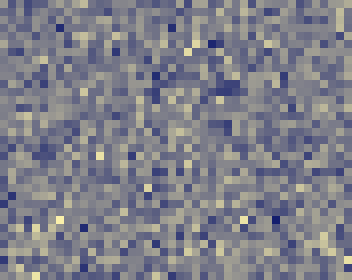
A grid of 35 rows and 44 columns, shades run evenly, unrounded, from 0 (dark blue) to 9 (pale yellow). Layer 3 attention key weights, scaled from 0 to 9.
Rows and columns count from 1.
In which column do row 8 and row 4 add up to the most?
29
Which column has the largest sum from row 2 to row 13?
25
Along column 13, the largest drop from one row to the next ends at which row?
21
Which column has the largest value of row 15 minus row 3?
4
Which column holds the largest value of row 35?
5
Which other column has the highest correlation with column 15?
33
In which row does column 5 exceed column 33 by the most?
35
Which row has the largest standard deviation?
28
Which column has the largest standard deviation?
20
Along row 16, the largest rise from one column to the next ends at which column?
30
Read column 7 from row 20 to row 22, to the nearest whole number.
2 4 5
